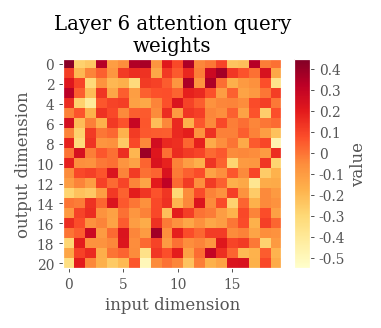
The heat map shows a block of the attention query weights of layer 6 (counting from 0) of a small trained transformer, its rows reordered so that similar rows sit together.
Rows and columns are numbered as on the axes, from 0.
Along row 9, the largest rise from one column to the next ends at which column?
7
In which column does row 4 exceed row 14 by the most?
10
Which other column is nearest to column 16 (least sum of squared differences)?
15
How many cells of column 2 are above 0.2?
1
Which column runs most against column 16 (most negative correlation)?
9
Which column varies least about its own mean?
12
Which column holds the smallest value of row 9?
6
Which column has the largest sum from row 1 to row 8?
0
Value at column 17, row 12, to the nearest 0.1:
-0.4
